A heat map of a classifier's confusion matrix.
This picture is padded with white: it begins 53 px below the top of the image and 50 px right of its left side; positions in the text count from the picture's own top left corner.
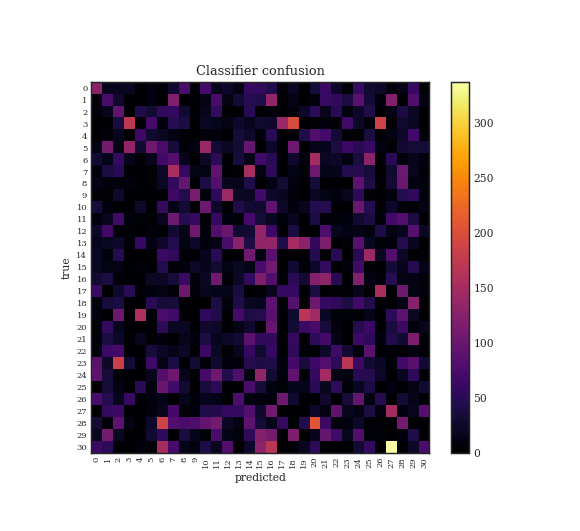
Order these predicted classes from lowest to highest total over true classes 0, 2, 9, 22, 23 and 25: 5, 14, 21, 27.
27, 5, 21, 14
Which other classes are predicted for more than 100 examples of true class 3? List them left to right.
17, 18, 26
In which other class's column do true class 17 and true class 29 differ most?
26
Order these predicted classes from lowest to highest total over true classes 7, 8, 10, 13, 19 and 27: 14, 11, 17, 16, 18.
17, 18, 11, 14, 16
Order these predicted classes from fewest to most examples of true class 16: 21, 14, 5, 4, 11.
4, 5, 14, 11, 21
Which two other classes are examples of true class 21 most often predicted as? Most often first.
29, 14
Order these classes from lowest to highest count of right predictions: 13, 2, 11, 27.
11, 2, 13, 27
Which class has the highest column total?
16
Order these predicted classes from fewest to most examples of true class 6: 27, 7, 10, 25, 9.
9, 10, 27, 7, 25
